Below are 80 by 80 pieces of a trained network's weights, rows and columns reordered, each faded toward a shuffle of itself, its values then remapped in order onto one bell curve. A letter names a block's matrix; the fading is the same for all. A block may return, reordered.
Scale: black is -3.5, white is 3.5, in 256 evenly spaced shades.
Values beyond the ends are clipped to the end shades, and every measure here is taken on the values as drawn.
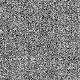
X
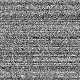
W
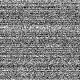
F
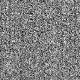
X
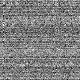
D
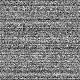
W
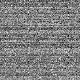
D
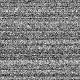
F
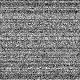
W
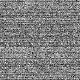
D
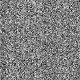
X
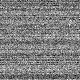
W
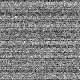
W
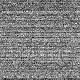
F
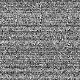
D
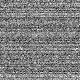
F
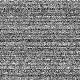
F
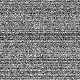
F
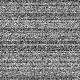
F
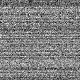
W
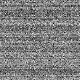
D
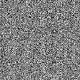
X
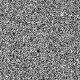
X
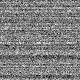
F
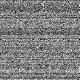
D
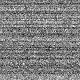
F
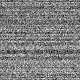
F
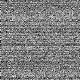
D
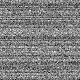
W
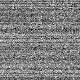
D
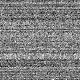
W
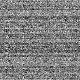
D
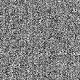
X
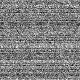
F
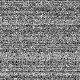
D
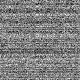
F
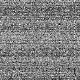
D
